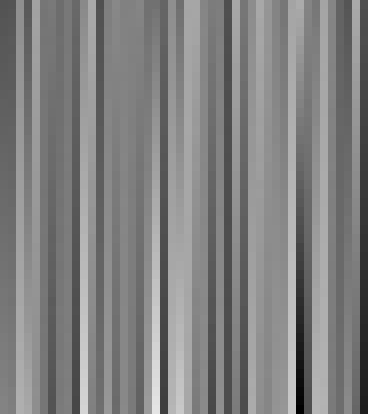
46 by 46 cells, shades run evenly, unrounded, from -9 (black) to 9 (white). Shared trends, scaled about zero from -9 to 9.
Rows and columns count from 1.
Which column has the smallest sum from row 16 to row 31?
46
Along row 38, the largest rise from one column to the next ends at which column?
11
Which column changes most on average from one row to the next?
38
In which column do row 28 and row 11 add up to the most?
37
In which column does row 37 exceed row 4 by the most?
20
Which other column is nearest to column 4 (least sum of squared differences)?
19
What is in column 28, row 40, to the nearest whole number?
1
